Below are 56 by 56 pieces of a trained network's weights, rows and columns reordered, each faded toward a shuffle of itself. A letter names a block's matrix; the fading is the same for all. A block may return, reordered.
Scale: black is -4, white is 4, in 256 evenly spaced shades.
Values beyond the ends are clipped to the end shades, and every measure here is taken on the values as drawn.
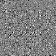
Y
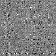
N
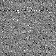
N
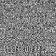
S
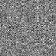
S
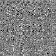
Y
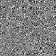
Y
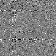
N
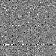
N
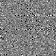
N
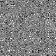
Y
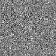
S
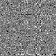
N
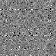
N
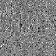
Y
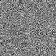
S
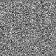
S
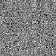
Y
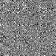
Y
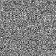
S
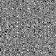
Y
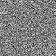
S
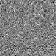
S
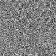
S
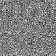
S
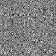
Y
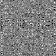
Y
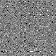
N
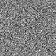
S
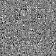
Y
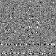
N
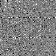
N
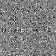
Y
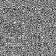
S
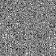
Y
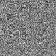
S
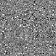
Y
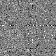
N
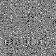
Y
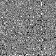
Y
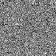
S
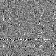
N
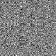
S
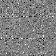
N
